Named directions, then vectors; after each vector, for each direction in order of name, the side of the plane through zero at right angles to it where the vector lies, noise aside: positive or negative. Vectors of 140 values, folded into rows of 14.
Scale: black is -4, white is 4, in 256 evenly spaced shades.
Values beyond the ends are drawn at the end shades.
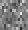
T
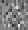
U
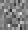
positive, positive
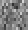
positive, negative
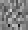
negative, negative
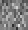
negative, positive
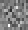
positive, positive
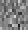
negative, negative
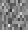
positive, positive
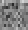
positive, negative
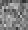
negative, positive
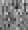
positive, negative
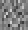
negative, negative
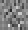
positive, positive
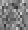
positive, negative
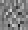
negative, negative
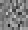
negative, negative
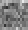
positive, negative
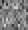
negative, positive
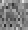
positive, negative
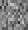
negative, positive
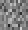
negative, negative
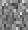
positive, negative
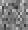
positive, negative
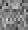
negative, positive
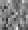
positive, negative
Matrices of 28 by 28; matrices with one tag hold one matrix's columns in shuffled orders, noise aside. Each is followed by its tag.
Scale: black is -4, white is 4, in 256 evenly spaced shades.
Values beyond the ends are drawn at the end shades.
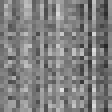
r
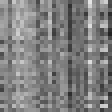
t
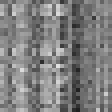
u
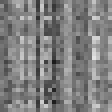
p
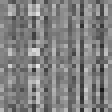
u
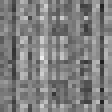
p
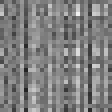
u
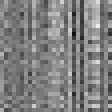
t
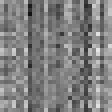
r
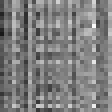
t
